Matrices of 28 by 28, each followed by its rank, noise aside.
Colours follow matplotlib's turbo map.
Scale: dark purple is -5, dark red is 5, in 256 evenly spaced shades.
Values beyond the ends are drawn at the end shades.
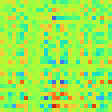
three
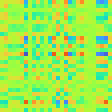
two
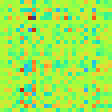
three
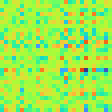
three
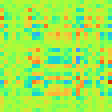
two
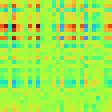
one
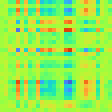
one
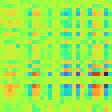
one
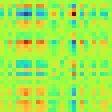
one
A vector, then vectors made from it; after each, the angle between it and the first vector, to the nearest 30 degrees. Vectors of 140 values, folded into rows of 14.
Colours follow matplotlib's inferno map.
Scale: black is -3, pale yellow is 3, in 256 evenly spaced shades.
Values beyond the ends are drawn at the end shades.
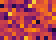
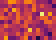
90 degrees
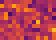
150 degrees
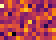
120 degrees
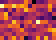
150 degrees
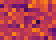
30 degrees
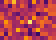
90 degrees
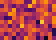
30 degrees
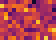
150 degrees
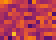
60 degrees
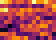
60 degrees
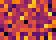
60 degrees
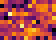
30 degrees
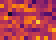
150 degrees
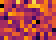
30 degrees
